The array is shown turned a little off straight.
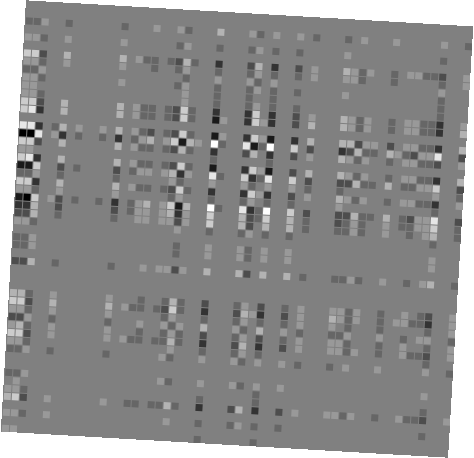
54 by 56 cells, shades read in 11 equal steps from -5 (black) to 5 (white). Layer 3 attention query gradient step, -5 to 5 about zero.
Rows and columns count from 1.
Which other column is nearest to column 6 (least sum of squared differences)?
41
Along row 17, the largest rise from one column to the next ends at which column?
3
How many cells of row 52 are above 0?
5
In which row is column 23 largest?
17
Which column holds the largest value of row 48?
2
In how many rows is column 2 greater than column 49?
26
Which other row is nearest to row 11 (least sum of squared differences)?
43
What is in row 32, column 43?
0
